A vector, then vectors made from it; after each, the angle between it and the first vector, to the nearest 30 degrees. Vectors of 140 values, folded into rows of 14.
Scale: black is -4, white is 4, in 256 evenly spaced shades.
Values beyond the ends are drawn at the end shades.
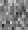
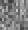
120 degrees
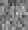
150 degrees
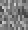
60 degrees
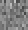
60 degrees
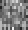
90 degrees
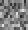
120 degrees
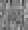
90 degrees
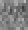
60 degrees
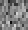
150 degrees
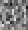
120 degrees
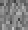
150 degrees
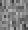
90 degrees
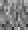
30 degrees
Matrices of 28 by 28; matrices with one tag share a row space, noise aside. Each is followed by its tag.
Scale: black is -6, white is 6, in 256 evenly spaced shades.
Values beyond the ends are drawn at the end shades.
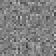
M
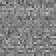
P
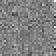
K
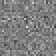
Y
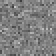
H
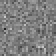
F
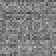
P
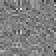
M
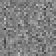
F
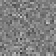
M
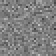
Y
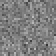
Y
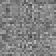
P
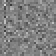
F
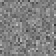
M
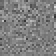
M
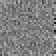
K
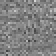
P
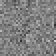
M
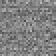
P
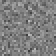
Y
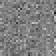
M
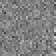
K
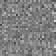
K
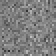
Y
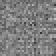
P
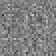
Y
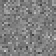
Y
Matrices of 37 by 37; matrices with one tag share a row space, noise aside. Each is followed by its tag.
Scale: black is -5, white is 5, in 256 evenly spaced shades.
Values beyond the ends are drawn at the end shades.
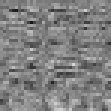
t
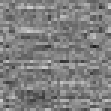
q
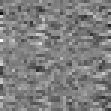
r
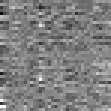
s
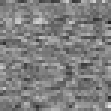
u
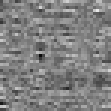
s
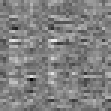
t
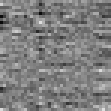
s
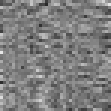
r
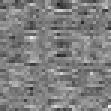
t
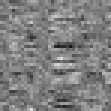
t
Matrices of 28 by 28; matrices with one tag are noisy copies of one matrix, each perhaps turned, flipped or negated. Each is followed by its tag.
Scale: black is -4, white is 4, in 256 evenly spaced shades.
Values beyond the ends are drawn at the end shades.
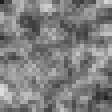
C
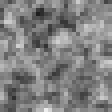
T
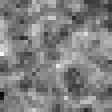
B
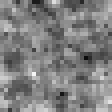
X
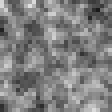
C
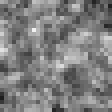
B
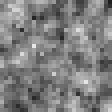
C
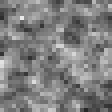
B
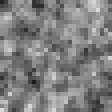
C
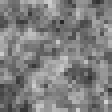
B
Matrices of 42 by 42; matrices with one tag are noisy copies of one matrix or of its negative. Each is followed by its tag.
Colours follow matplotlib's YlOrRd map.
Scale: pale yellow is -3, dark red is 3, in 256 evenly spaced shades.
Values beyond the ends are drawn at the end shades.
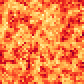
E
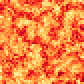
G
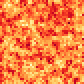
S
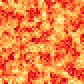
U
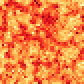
E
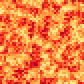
G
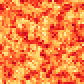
G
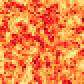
E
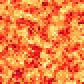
G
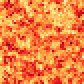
S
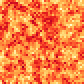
E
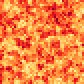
S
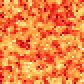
S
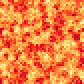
U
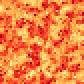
G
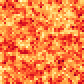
S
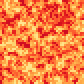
S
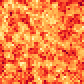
E
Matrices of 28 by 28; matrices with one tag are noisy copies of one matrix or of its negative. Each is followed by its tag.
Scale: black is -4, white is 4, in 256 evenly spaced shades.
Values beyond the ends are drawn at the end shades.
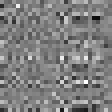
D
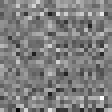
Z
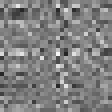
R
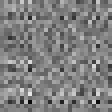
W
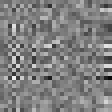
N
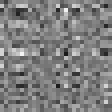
R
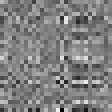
D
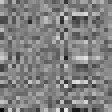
D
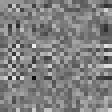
N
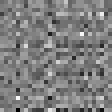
Z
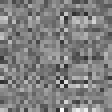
D
